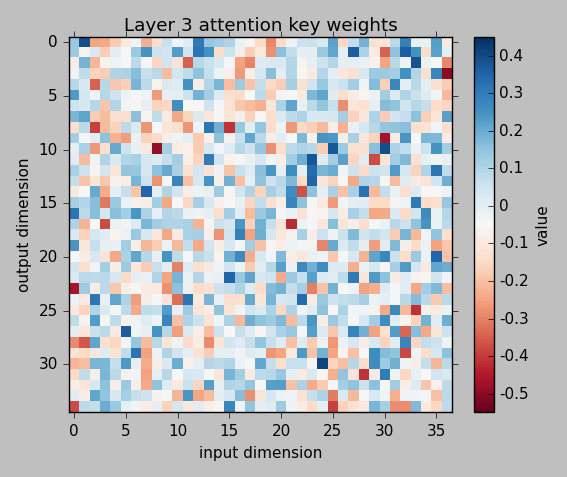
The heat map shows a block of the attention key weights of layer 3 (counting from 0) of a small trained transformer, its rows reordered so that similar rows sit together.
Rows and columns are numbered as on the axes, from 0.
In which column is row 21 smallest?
10
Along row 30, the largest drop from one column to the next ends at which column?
25
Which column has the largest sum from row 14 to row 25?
2
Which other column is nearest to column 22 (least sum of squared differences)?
26
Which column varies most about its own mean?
30
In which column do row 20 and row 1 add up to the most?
35
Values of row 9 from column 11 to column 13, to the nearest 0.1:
0 -0.2 -0.1
